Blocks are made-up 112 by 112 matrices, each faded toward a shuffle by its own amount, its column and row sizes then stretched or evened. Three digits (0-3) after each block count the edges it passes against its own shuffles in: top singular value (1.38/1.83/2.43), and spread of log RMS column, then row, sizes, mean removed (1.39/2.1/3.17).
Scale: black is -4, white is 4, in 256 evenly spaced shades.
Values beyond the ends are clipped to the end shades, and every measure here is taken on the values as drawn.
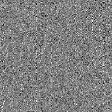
2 2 0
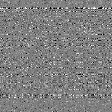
3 0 3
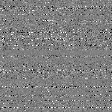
0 1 3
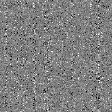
2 2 0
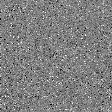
0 1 1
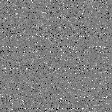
0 1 2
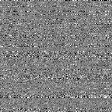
2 1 3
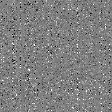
0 2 1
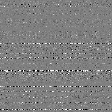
3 1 3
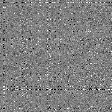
2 2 2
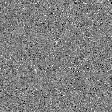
1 0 1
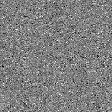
2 0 1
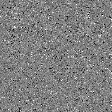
0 1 1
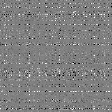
2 2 3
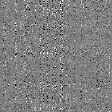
1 3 1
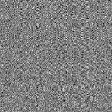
3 2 1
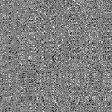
3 2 0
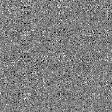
2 1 2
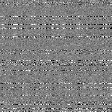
3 1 3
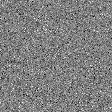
0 0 1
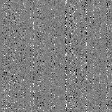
2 3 0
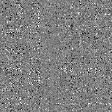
0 2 2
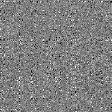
2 2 1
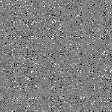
2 2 2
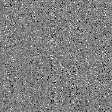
1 2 0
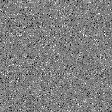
2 0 1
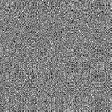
3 1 1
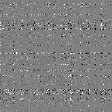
1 2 3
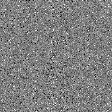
0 2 1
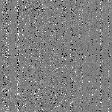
1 3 1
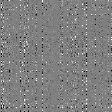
2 3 2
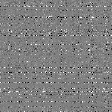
1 2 3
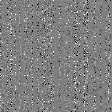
0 3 0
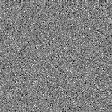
2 0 0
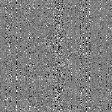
2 3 1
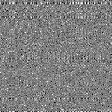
3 0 2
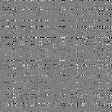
3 2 3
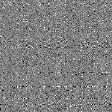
2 2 2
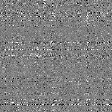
2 2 3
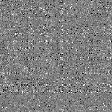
2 1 2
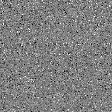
1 1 1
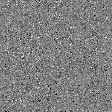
0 2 1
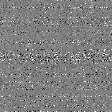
1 0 3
